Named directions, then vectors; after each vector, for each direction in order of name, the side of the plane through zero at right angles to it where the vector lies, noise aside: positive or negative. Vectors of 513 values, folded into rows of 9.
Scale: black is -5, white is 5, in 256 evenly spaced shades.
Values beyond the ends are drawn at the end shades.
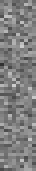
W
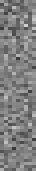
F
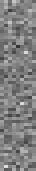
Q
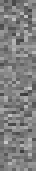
positive, negative, positive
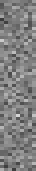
positive, negative, negative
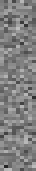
negative, negative, negative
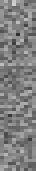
negative, positive, negative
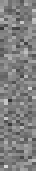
positive, positive, positive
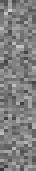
negative, negative, positive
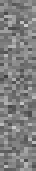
positive, positive, positive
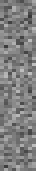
positive, negative, negative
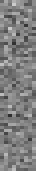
negative, positive, negative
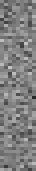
positive, negative, negative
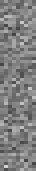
positive, positive, positive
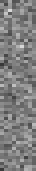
negative, negative, positive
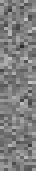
positive, positive, negative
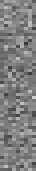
negative, positive, positive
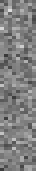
negative, negative, positive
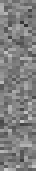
negative, negative, negative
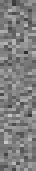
positive, negative, positive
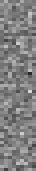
negative, positive, positive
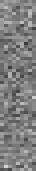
negative, positive, positive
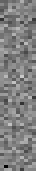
negative, negative, negative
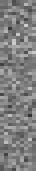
positive, negative, positive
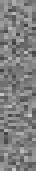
negative, positive, negative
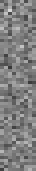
negative, negative, positive
